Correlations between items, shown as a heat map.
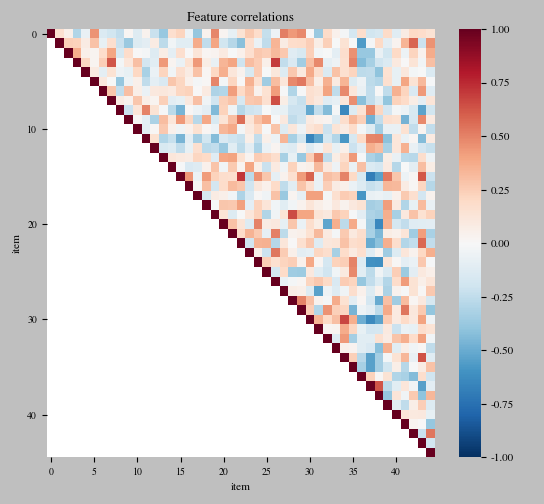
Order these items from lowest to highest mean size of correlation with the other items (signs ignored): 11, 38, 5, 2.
2, 5, 11, 38
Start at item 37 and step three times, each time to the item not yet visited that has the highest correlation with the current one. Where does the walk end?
8
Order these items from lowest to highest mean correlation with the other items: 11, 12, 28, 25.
11, 12, 25, 28
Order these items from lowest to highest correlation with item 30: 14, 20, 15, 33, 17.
14, 20, 33, 17, 15
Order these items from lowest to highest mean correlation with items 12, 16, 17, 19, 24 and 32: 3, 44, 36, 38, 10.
36, 38, 44, 10, 3
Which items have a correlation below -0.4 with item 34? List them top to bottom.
8, 11, 37
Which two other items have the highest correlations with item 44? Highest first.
42, 1
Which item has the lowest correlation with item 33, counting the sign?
38
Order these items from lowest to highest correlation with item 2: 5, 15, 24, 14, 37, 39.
37, 39, 14, 5, 15, 24
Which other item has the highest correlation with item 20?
24
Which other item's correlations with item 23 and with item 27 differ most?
31
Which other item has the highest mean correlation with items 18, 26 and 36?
21
